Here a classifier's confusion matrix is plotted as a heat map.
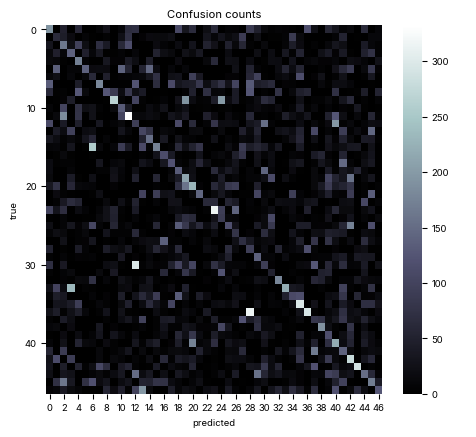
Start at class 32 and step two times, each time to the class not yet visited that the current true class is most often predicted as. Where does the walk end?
35
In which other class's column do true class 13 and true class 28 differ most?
45
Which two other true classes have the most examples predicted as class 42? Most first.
25, 19
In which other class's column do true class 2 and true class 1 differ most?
4
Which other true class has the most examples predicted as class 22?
8
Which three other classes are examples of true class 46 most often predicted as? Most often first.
13, 40, 12
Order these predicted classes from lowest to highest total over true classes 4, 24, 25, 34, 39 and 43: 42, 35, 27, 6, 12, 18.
27, 12, 6, 35, 42, 18
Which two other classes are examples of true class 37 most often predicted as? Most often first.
27, 13
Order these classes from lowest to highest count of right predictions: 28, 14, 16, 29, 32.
28, 16, 29, 14, 32
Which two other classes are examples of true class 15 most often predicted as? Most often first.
6, 13
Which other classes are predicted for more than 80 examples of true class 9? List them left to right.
12, 19, 24
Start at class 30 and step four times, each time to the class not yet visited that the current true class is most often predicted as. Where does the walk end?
19
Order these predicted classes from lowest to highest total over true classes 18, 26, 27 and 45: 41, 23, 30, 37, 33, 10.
33, 10, 23, 37, 41, 30
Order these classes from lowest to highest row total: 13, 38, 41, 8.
38, 41, 13, 8
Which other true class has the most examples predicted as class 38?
37
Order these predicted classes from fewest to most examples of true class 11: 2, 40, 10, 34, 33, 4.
34, 33, 4, 10, 40, 2
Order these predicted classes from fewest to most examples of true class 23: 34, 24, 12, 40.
34, 12, 40, 24
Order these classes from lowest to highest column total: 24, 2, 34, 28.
34, 24, 28, 2
